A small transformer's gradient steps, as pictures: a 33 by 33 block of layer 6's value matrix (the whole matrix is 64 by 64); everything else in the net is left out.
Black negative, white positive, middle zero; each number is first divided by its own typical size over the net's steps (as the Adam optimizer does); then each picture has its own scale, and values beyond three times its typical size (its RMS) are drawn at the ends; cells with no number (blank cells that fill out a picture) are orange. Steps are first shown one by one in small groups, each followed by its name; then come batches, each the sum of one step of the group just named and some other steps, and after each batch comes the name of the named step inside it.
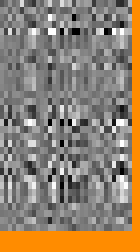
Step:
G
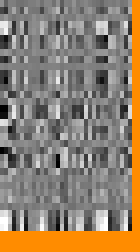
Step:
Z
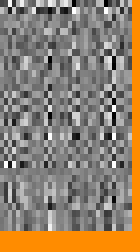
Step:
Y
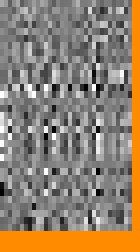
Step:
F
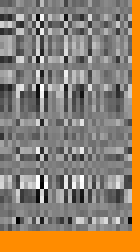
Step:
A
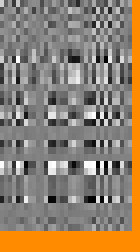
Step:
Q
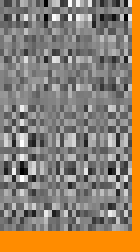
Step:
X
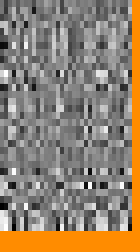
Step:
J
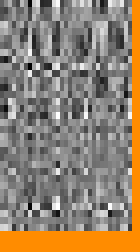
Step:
Z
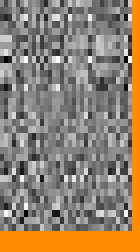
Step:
X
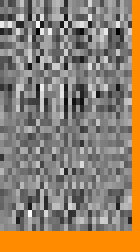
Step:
A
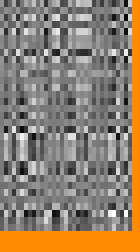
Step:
X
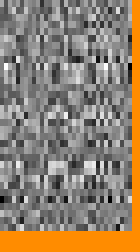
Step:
Q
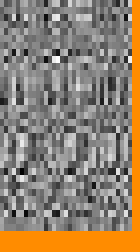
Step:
X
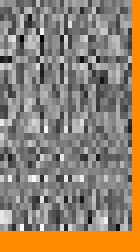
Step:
Z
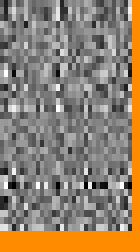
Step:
J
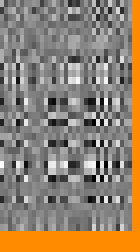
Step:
Q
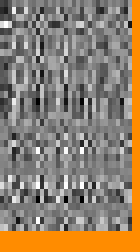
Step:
A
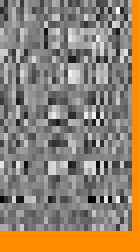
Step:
Q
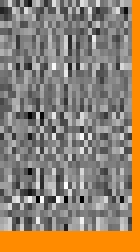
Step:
A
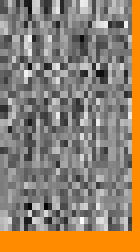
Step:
Z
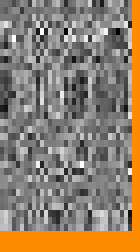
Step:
Z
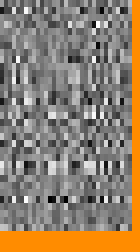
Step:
Q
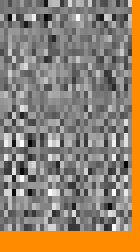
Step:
X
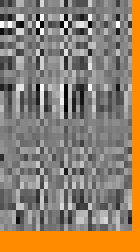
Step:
A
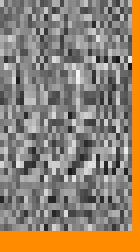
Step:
Q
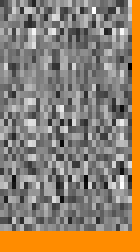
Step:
G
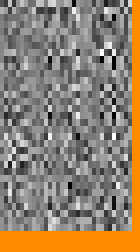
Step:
Y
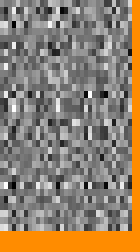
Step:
Z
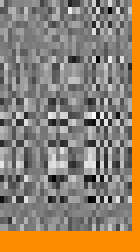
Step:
Q
